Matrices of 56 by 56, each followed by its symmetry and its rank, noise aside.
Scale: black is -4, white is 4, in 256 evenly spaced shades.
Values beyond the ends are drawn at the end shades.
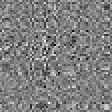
no symmetry, rank six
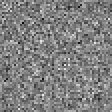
symmetric, rank twelve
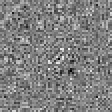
symmetric, rank eight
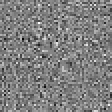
antisymmetric, rank twelve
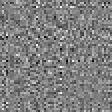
antisymmetric, rank six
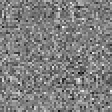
no symmetry, rank twelve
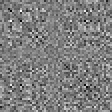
symmetric, rank six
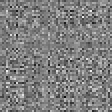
no symmetry, rank six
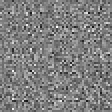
no symmetry, rank eight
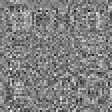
no symmetry, rank eight
